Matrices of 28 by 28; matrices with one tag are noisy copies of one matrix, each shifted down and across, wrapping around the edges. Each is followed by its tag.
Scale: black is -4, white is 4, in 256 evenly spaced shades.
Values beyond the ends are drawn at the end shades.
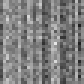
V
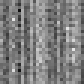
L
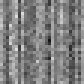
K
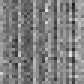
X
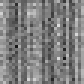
L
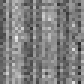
L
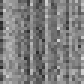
X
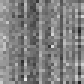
X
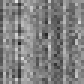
X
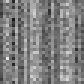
L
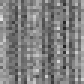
L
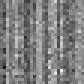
K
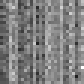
V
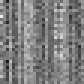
L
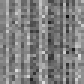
V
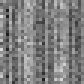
L
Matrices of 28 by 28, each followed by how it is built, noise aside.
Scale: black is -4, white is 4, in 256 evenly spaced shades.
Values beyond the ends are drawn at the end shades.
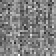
blocks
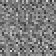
repeating columns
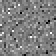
sparse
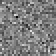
diagonal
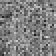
blocks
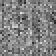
blocks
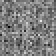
blocks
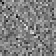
diagonal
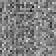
blocks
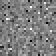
sparse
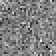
diagonal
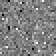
sparse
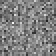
blocks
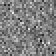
diagonal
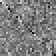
diagonal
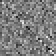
diagonal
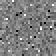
sparse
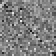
diagonal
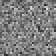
repeating columns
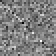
diagonal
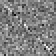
diagonal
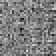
blocks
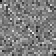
diagonal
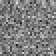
repeating columns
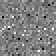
sparse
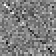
diagonal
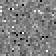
sparse
